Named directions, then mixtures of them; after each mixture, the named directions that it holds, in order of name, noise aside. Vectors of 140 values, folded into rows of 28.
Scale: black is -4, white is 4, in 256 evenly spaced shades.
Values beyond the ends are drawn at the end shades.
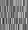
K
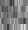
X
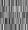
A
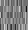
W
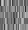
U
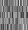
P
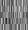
A, K.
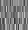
A, K, U.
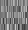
K, W, X.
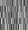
K, U, W.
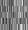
A, K, X.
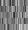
U, X.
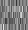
A, P.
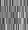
K, P, U.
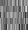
U, W.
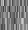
P, U.
